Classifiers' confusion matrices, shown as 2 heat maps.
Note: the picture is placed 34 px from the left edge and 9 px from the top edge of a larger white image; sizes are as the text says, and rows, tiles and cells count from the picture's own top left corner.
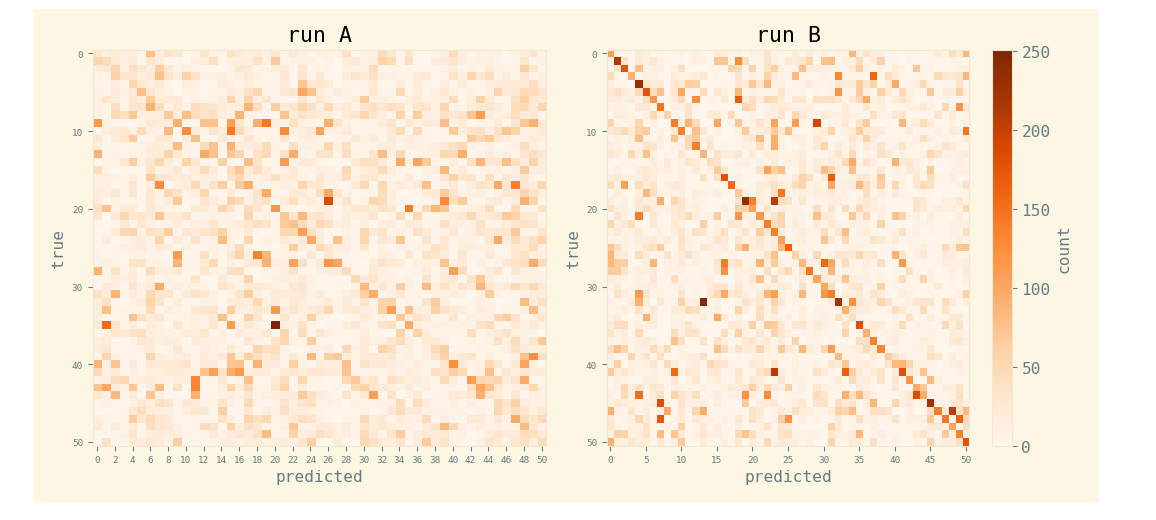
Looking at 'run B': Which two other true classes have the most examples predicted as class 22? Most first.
44, 15
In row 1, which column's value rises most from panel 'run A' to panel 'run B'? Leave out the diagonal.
18
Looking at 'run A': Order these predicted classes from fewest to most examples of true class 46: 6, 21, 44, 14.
44, 6, 21, 14
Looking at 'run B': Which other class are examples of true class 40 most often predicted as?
41
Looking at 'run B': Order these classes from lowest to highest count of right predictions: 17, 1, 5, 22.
22, 17, 5, 1
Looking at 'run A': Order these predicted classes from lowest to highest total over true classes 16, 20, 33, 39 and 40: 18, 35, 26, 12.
12, 26, 18, 35
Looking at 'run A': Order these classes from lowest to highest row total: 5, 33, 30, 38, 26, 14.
38, 26, 5, 30, 33, 14
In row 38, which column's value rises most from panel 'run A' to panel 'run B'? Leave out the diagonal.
31
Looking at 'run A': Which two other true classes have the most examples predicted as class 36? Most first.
14, 8
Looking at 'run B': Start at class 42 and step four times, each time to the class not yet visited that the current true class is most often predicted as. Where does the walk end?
35
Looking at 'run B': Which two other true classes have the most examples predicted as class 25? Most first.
47, 10
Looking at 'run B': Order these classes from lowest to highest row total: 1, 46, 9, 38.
1, 38, 9, 46
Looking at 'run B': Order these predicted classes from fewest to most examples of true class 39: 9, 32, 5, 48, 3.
9, 48, 5, 3, 32
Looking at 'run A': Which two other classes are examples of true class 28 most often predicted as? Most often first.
40, 0
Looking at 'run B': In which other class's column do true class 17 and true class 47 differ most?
7
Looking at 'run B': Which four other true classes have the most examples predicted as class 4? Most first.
44, 21, 31, 32
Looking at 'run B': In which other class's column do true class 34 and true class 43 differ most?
15
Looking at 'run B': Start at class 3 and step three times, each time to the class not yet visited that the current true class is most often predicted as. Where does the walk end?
29
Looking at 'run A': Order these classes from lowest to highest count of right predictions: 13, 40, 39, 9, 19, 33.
19, 39, 13, 9, 33, 40
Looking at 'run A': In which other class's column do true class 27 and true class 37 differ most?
26
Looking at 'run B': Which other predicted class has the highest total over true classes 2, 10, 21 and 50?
4
